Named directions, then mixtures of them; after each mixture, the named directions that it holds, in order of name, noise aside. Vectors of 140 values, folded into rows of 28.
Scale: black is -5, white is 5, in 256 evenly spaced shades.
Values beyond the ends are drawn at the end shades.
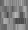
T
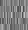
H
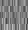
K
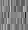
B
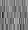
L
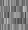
B, T.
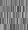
H.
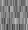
K, T.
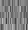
H, K.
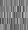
H.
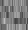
K, T.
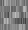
B, T.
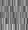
K.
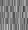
H, K.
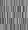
H, L.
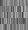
H, T.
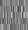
H.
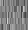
B, H.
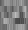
T.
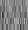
L.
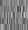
H.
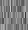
B, H.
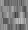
T.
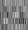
L, T.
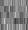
K, T.
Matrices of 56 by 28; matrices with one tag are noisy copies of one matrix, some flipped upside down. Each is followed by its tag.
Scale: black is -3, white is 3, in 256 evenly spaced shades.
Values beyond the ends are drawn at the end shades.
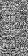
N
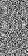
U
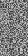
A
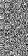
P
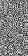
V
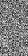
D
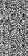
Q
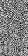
V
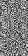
U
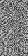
V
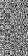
P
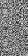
D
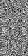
U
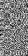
P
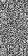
A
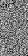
A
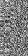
P
